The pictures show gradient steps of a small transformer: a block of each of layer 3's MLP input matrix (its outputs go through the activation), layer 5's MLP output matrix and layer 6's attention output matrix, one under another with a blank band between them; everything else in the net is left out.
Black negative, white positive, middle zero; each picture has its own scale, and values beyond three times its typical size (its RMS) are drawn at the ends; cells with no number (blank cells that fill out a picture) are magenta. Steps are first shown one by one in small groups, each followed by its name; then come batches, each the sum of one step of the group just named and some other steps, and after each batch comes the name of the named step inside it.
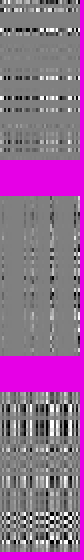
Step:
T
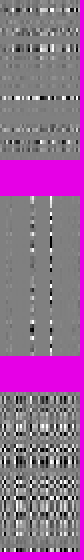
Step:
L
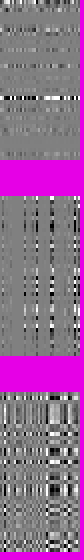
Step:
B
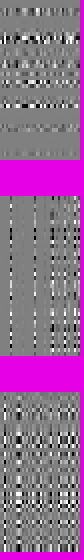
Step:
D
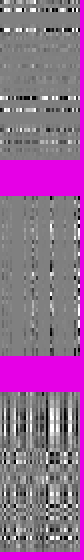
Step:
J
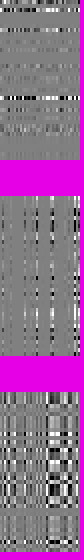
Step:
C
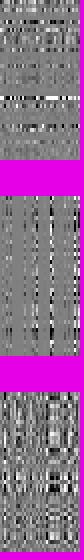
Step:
B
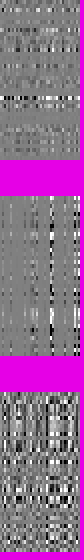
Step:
C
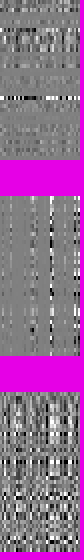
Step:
L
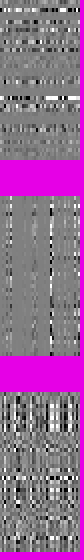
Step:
J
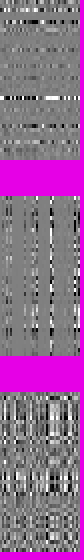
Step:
B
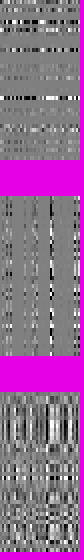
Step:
T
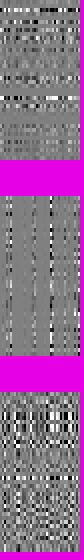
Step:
D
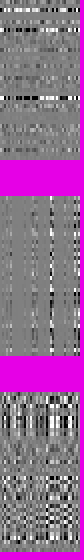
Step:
T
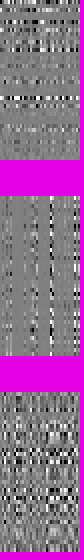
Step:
L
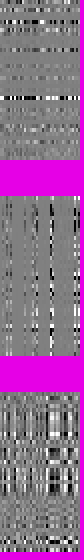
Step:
C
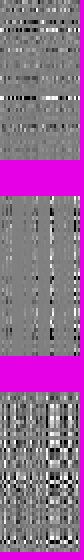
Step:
C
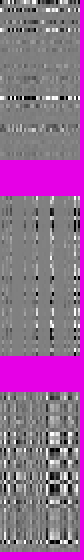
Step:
C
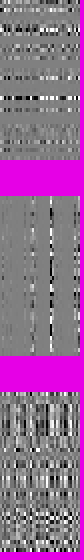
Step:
T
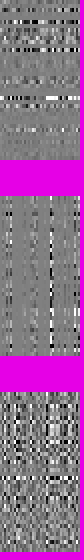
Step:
C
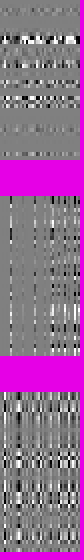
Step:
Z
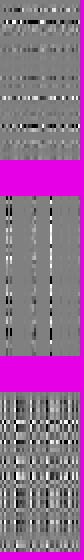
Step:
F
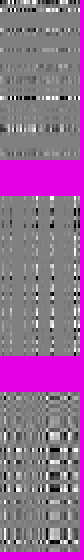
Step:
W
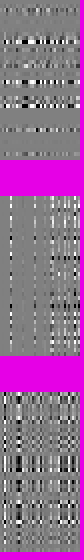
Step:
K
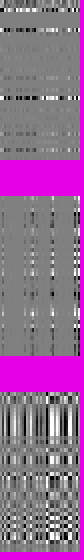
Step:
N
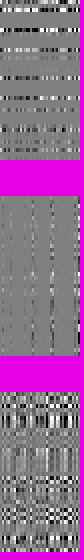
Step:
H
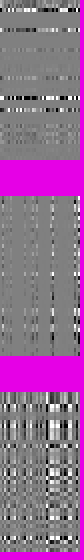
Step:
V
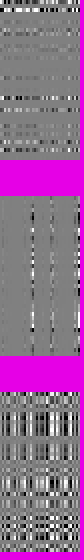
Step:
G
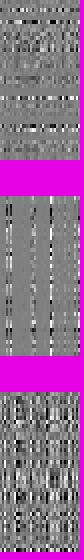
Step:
F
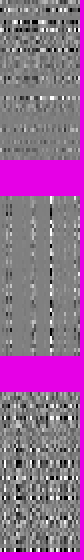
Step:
H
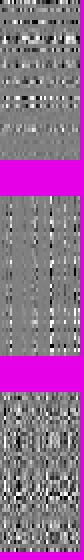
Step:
Z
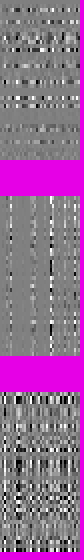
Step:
K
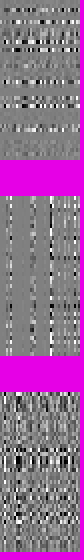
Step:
K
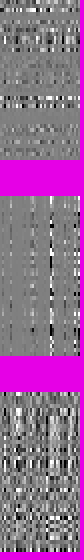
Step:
N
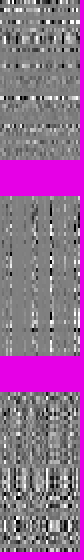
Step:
G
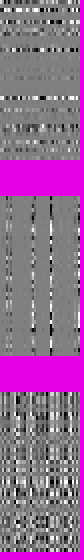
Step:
G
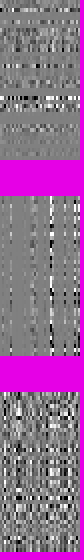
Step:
V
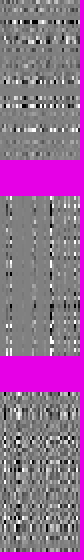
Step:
K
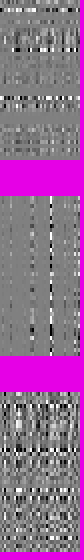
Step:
V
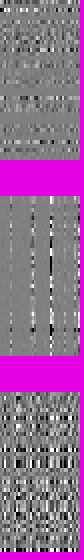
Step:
G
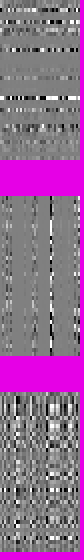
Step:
V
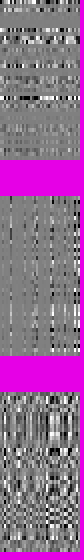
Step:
Z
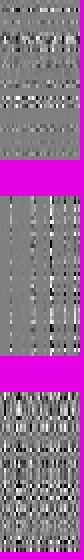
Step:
Z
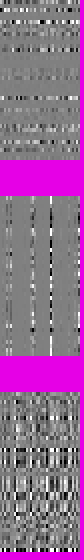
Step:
G
